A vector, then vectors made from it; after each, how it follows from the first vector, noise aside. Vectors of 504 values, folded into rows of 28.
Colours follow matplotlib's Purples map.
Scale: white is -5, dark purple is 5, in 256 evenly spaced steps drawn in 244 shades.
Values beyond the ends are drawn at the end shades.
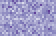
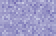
shrunk.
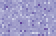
reversed, partly zeroed.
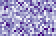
reversed, scaled up.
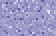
negated, partly zeroed.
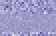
reversed, partly zeroed.
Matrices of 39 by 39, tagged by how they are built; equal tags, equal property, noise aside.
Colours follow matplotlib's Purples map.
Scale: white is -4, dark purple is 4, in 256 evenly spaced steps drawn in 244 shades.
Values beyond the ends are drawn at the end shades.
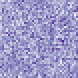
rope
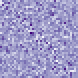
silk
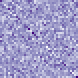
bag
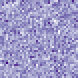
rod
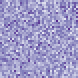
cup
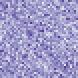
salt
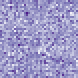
cup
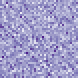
salt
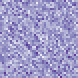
salt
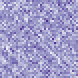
salt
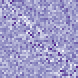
silk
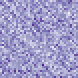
salt
